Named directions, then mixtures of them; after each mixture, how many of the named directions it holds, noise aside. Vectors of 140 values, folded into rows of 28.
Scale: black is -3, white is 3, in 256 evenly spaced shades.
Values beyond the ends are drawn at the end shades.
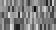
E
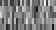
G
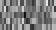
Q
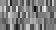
three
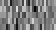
three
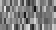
two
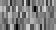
three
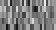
three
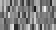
two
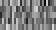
one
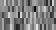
one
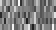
three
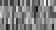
one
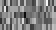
one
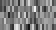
two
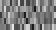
two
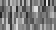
two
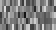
two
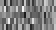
two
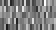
two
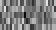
one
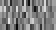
three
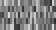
two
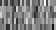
one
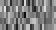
three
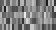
one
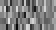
three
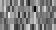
two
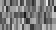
one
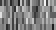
one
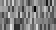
one
